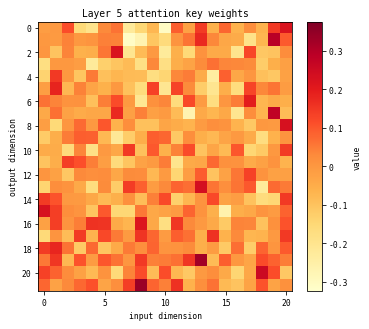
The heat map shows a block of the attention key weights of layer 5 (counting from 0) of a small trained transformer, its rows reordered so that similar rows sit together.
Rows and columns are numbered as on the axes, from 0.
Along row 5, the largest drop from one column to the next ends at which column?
10
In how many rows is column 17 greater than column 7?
13
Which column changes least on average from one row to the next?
1
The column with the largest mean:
20
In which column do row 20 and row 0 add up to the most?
19
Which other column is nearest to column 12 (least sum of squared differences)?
16
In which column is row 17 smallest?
0
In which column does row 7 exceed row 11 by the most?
6
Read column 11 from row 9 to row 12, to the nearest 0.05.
-0.1 0.05 -0.2 -0.15
